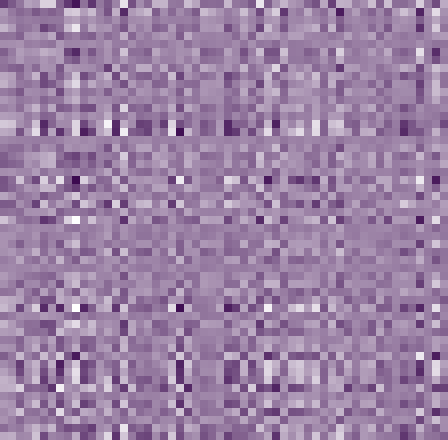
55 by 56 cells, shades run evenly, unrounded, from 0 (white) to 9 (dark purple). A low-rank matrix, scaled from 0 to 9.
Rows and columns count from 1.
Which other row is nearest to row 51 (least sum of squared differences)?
44
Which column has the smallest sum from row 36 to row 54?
10
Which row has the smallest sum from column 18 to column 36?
26
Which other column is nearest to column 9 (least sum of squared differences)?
39
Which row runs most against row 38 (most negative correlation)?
21
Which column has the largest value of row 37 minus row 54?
16
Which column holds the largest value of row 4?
53
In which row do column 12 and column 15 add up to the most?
17
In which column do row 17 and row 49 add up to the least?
14
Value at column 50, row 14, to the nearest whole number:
5
